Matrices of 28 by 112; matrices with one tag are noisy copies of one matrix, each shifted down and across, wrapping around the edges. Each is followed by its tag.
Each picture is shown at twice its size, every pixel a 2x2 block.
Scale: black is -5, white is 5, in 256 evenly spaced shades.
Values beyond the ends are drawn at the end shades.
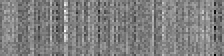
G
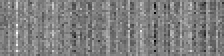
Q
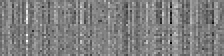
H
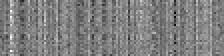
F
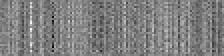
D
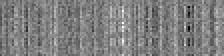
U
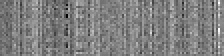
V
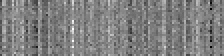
Q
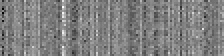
F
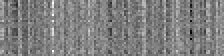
Q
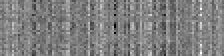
Q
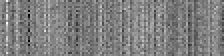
D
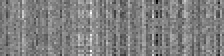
U
